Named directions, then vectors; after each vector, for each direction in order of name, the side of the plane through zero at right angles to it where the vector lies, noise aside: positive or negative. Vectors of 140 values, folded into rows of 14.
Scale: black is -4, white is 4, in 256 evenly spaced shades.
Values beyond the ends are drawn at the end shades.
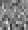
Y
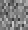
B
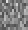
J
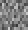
negative, positive, positive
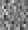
negative, negative, positive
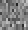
positive, negative, positive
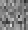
negative, negative, negative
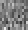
negative, negative, negative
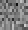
positive, negative, positive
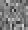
negative, positive, negative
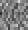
positive, negative, negative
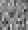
negative, negative, negative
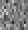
negative, negative, positive
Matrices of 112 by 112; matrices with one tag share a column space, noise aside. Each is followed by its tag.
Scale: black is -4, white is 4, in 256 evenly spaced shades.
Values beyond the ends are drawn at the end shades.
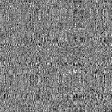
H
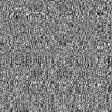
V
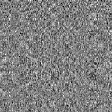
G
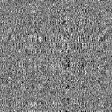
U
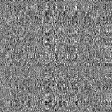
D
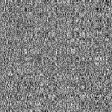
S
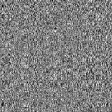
G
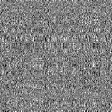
U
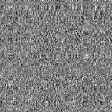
D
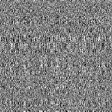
U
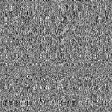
D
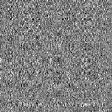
G
